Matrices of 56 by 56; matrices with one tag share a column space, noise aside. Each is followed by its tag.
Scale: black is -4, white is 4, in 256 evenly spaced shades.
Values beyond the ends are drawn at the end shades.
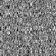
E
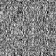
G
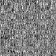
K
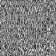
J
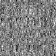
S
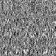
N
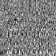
N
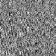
N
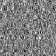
K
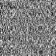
E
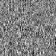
N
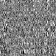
N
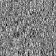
N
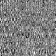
N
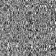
J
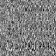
J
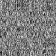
N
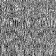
S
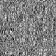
G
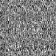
J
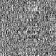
G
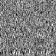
N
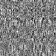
S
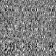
J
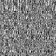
K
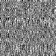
S
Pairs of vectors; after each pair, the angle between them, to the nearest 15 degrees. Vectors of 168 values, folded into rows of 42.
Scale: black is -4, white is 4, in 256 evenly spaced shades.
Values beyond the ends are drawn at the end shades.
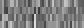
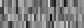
120 degrees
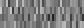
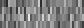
135 degrees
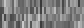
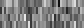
75 degrees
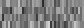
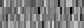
75 degrees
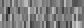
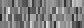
150 degrees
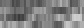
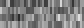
45 degrees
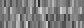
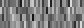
75 degrees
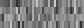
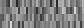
45 degrees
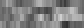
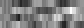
45 degrees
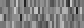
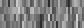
75 degrees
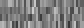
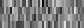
75 degrees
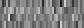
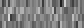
15 degrees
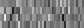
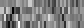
30 degrees
